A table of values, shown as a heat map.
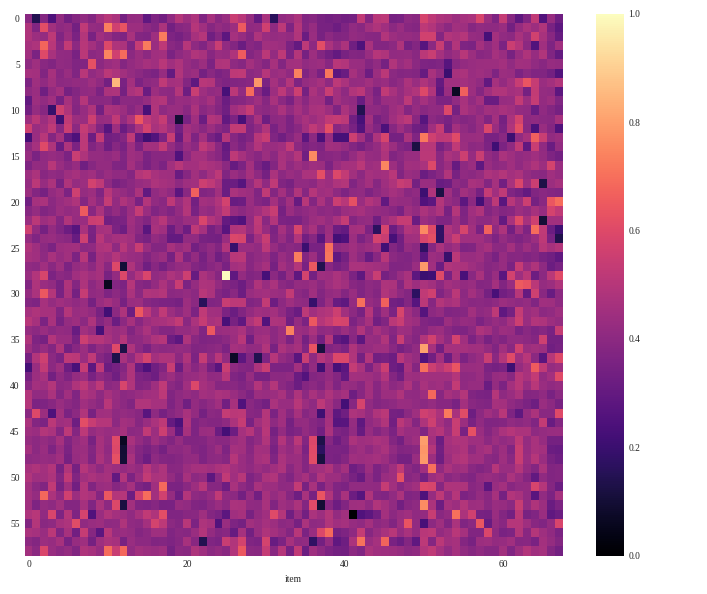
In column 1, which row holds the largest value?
43
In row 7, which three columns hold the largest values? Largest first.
11, 29, 63
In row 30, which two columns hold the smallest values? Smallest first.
49, 59
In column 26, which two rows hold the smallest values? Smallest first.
37, 25
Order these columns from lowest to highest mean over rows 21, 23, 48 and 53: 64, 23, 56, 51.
23, 56, 51, 64
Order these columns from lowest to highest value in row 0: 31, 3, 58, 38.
31, 3, 38, 58
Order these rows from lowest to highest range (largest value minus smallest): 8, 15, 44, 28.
44, 15, 8, 28
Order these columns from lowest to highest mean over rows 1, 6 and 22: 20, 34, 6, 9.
6, 20, 9, 34
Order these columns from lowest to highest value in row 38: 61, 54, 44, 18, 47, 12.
61, 47, 12, 44, 18, 54
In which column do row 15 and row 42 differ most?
36
